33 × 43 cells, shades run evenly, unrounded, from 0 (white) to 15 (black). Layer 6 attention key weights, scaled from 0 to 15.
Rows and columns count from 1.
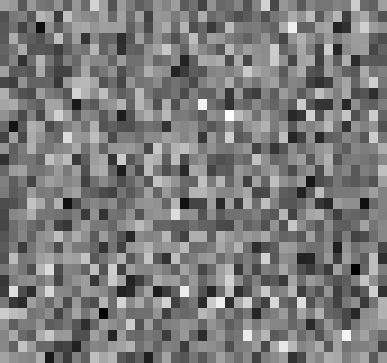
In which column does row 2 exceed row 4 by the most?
7
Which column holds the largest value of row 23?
38
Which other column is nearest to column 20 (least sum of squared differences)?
4
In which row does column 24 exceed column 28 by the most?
31
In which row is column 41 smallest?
3
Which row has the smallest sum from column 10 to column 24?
14
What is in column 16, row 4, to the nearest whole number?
6
